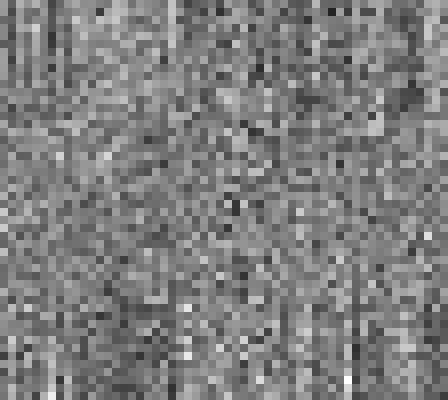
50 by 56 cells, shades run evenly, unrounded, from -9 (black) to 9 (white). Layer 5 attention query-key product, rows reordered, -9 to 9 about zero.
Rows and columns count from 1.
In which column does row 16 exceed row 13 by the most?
40
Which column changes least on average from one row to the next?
45
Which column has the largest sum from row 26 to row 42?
39
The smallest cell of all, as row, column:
2, 42
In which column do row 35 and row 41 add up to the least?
54
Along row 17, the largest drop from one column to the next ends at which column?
32
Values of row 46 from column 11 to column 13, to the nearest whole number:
-1 -1 -2
